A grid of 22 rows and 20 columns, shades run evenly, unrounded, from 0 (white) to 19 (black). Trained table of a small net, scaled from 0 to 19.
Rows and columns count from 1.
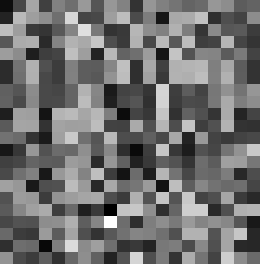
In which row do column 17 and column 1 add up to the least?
3
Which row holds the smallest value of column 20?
13
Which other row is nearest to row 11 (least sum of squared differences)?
17
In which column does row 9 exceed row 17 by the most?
15
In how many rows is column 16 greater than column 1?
9
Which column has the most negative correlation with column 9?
11
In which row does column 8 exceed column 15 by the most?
18
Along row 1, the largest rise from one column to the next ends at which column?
4
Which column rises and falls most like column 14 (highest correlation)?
12
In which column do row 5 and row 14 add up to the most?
8
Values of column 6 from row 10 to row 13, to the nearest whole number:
5 7 4 11
